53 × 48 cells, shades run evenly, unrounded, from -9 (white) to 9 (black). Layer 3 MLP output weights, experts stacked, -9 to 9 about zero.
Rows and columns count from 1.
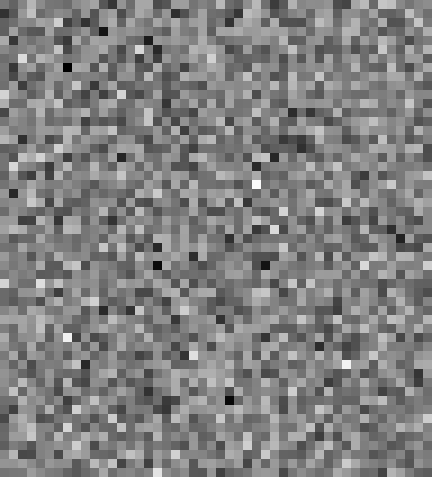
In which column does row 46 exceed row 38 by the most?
8
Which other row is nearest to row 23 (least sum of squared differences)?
37
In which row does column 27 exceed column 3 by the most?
7
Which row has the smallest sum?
36
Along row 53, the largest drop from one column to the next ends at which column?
44
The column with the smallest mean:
5
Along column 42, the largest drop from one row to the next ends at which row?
29
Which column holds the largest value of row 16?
3
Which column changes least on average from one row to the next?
15
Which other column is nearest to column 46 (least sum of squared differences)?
42
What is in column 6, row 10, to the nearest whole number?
-2
